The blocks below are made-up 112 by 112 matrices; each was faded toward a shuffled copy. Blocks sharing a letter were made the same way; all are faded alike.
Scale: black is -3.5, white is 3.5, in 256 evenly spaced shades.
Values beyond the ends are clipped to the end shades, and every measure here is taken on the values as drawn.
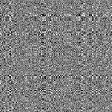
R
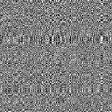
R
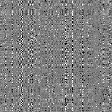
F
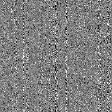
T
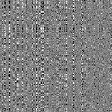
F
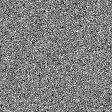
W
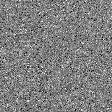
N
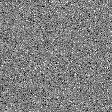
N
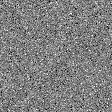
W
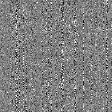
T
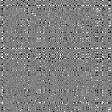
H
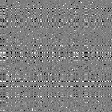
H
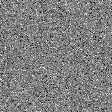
N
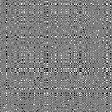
H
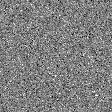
W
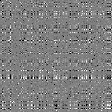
H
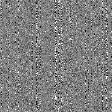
T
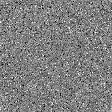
N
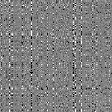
F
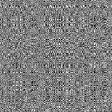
R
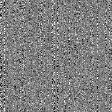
T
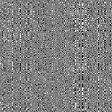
F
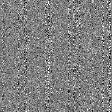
T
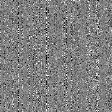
T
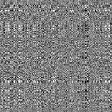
R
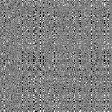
F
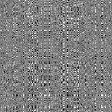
F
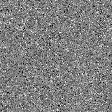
N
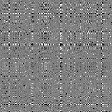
H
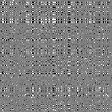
H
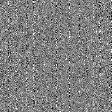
T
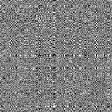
R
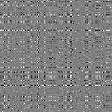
H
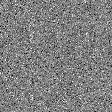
N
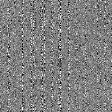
T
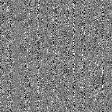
T
